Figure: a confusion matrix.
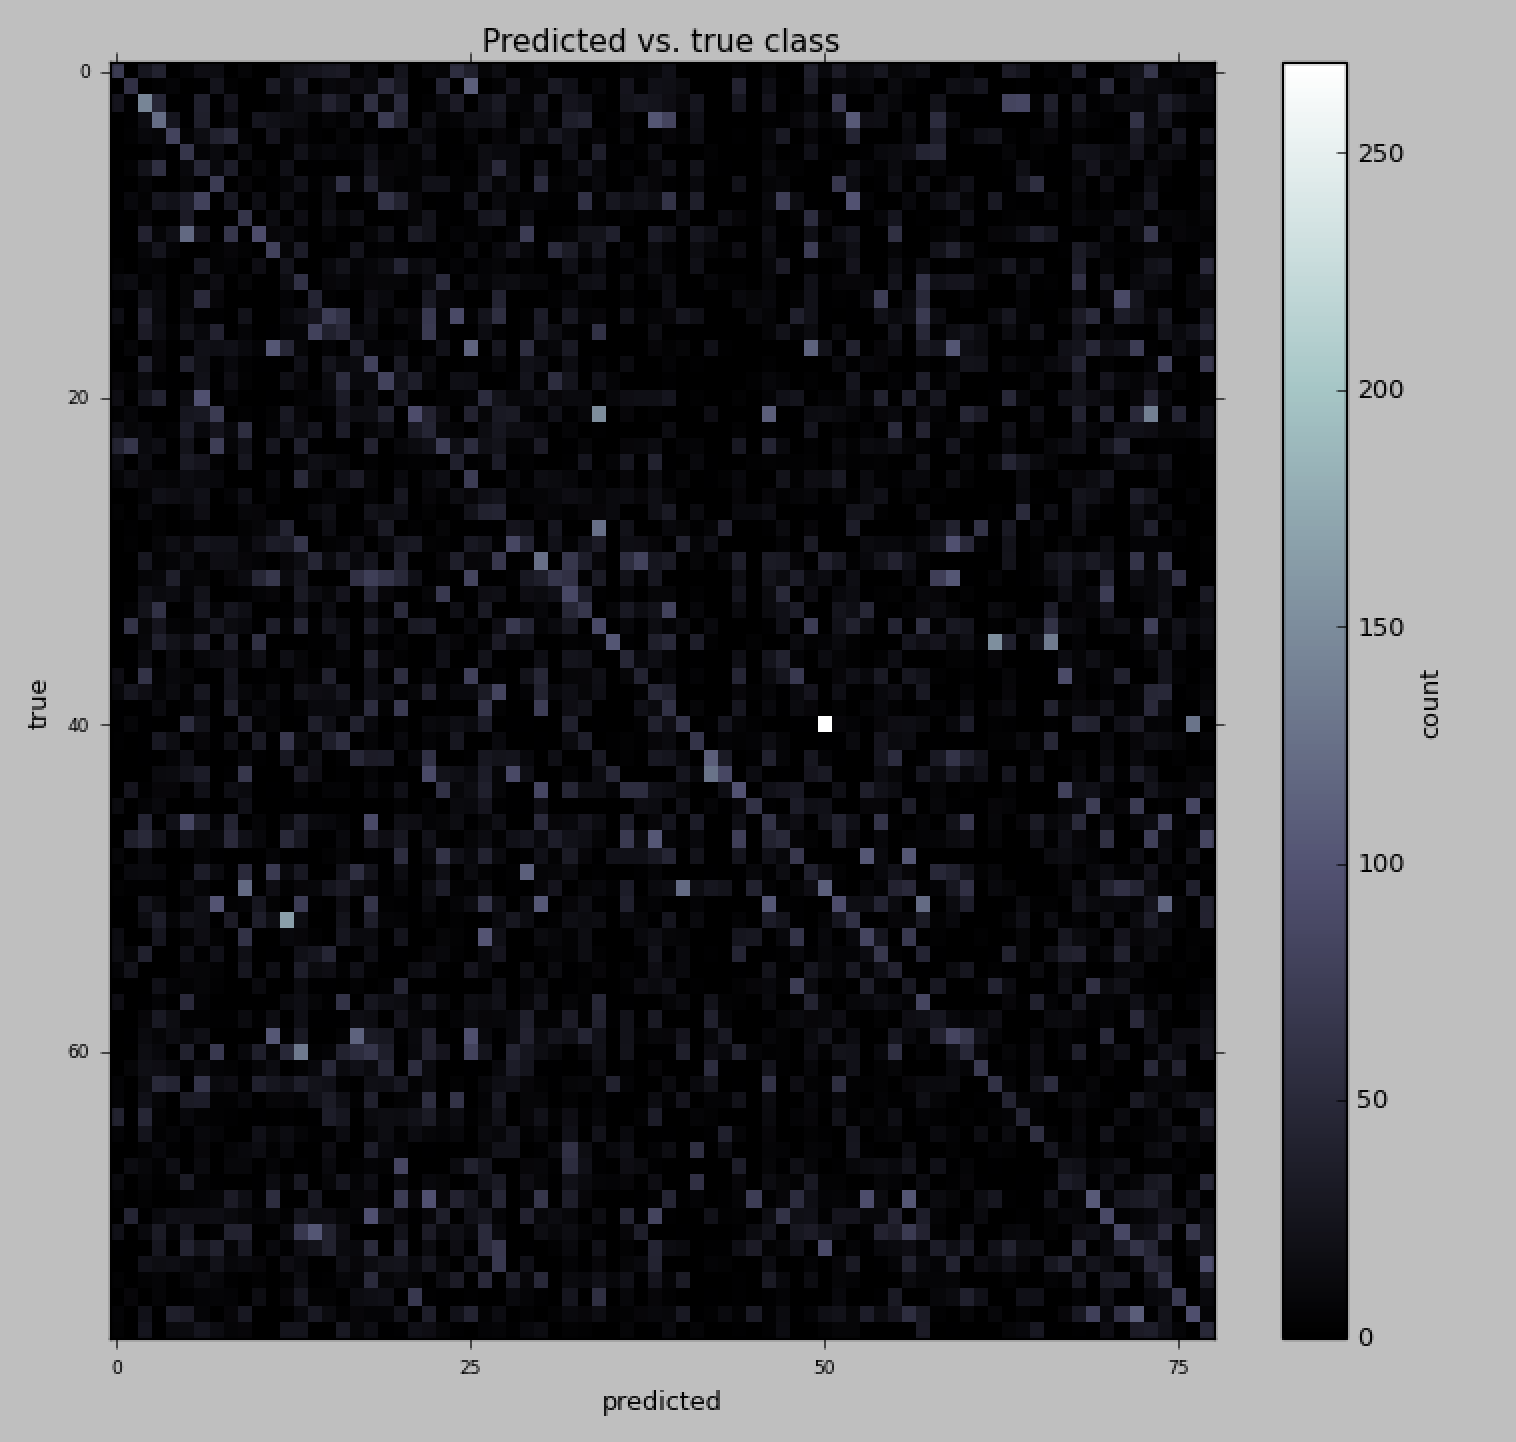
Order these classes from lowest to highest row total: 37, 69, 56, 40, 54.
56, 54, 37, 40, 69
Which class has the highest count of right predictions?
2
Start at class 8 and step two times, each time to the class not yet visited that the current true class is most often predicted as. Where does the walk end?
12
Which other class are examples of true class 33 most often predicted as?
39
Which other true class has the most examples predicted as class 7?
51
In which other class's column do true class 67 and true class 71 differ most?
14
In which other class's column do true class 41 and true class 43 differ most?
42
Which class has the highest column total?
18
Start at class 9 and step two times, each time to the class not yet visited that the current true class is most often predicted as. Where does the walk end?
29
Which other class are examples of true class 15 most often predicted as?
24
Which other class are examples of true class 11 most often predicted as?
49
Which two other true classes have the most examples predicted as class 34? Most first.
21, 28
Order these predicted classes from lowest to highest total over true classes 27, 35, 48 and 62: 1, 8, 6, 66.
1, 8, 6, 66
